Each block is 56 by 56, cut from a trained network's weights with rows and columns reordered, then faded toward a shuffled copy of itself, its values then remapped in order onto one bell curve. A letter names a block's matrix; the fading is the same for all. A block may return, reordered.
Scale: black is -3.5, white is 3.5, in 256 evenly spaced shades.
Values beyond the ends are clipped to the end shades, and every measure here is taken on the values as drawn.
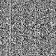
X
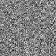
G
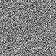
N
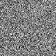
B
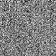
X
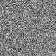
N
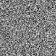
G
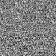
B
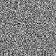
B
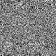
B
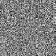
G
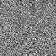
B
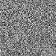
G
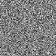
G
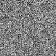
N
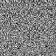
B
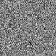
G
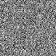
G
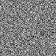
B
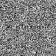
B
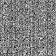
X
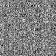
X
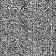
X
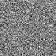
N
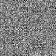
G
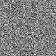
G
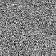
G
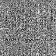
X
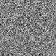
N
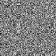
G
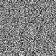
N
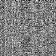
X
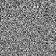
G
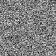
N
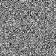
N
